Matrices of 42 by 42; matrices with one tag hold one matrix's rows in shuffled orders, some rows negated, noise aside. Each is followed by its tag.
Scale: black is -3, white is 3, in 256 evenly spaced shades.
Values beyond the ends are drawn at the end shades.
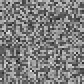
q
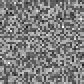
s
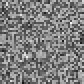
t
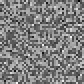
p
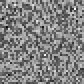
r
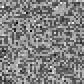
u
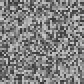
t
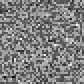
u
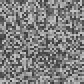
q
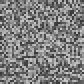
q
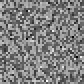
t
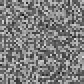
q
